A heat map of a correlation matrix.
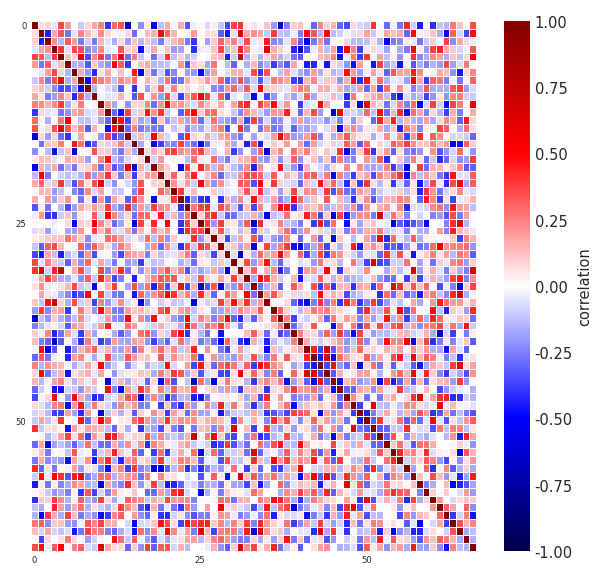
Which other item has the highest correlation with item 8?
34
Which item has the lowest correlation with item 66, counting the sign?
62
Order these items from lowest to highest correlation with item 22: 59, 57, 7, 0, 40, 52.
7, 52, 57, 0, 40, 59
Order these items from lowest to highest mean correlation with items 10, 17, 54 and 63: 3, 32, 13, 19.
13, 3, 32, 19
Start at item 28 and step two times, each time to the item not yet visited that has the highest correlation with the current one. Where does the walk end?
48
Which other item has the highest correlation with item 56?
40
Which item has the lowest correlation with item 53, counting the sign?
2
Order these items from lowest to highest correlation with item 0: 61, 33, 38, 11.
11, 38, 61, 33
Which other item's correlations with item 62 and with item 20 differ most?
10
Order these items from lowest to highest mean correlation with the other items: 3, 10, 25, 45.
45, 25, 3, 10
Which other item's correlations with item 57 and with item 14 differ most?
31
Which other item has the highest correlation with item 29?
37
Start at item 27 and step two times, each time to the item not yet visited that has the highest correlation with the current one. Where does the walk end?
24
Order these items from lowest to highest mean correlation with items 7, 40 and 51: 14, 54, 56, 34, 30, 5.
5, 34, 14, 54, 30, 56
